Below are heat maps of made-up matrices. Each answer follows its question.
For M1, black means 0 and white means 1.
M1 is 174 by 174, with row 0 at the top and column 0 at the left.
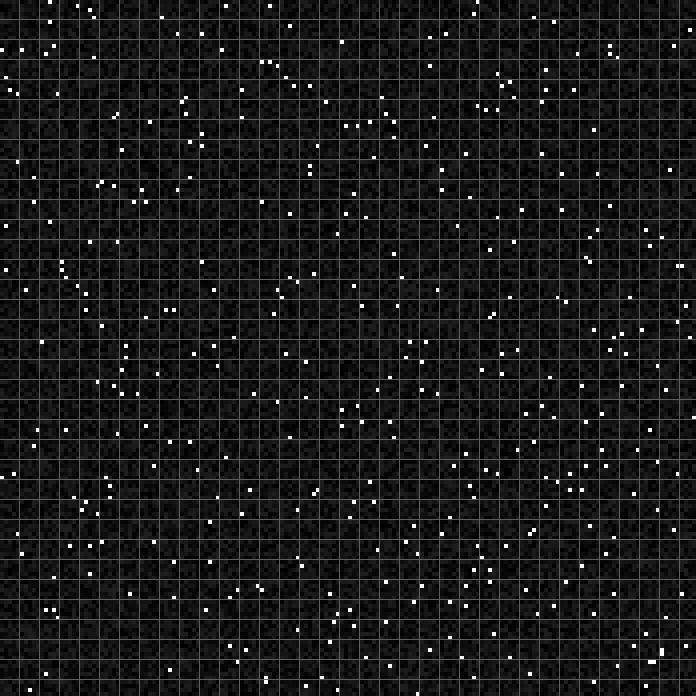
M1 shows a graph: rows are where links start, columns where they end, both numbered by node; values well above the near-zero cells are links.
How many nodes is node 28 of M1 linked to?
3
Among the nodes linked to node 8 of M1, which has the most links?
node 50
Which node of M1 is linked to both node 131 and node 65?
node 147
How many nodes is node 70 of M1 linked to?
1
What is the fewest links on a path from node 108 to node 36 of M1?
7
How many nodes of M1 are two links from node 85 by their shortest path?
1
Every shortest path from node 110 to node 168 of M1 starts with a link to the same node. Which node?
node 133
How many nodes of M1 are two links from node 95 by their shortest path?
2
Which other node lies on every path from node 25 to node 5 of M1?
node 135
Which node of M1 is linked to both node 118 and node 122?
node 142
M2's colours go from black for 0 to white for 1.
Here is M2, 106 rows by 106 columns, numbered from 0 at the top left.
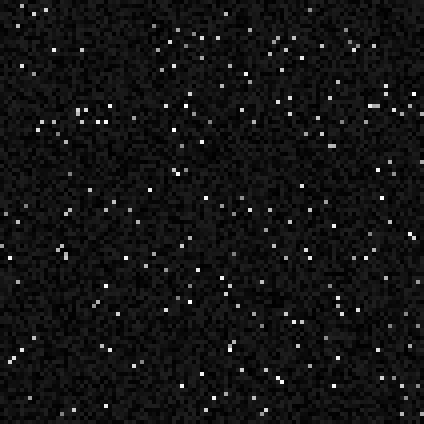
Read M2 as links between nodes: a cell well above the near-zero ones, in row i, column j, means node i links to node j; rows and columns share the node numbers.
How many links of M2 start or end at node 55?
7
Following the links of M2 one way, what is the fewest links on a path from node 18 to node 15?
2
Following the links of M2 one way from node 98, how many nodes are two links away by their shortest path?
1
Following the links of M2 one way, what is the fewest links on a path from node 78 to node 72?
6
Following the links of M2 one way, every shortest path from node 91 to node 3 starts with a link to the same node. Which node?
node 77
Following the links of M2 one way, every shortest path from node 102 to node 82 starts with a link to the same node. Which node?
node 66
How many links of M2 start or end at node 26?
11
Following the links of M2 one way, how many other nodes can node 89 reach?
10
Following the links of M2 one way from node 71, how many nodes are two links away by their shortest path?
10
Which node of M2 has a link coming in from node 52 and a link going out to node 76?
node 62
